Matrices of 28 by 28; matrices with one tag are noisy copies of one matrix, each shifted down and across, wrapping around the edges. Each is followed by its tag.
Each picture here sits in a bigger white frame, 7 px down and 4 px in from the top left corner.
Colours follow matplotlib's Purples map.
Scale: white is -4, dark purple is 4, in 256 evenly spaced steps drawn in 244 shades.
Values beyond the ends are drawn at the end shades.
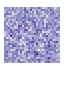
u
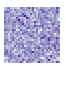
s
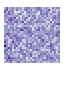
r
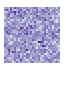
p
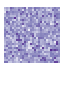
u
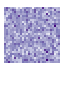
u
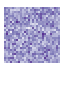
s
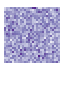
p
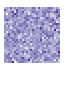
r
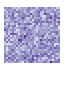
p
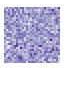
u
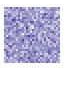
r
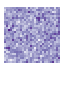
p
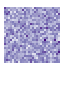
r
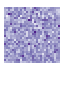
u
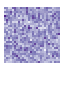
s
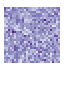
s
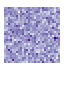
s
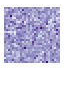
u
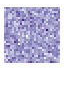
u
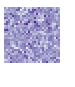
u
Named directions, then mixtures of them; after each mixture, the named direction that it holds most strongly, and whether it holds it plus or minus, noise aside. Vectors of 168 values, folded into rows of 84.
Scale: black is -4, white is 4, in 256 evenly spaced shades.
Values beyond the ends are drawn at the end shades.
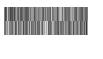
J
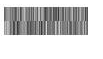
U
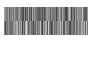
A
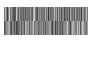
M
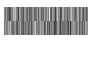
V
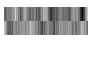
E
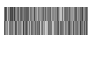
J, plus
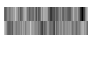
E, plus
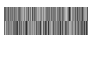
A, minus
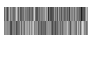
M, plus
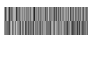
M, minus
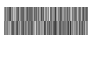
V, plus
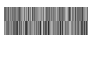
A, minus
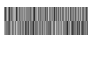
M, minus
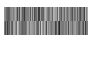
U, minus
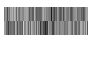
J, minus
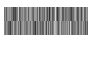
V, minus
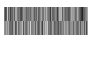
J, plus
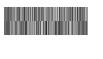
U, minus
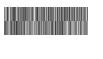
M, plus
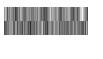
E, minus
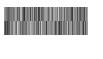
U, minus
